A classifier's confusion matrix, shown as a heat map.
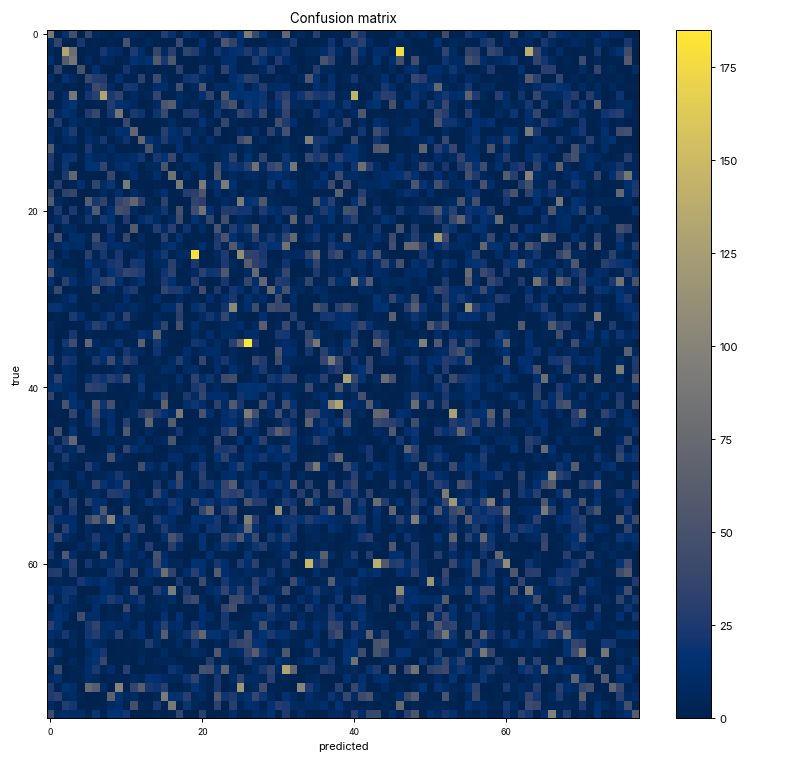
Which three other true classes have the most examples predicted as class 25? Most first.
74, 19, 35
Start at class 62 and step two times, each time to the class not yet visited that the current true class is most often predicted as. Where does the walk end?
66
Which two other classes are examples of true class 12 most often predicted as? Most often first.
34, 26
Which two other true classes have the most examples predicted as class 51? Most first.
23, 6
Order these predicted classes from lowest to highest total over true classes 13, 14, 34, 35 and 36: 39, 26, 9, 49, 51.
9, 39, 51, 49, 26
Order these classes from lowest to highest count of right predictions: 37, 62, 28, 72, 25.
62, 72, 28, 37, 25
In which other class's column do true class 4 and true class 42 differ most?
38
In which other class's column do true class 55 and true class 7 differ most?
40
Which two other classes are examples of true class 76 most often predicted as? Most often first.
16, 46
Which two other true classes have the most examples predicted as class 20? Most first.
17, 68
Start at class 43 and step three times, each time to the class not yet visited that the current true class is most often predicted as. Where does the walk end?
45
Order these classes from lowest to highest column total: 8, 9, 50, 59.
59, 50, 9, 8
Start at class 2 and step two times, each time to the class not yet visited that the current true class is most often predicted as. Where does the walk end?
3
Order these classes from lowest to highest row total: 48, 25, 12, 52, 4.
4, 48, 12, 52, 25
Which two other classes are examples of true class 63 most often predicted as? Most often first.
46, 16
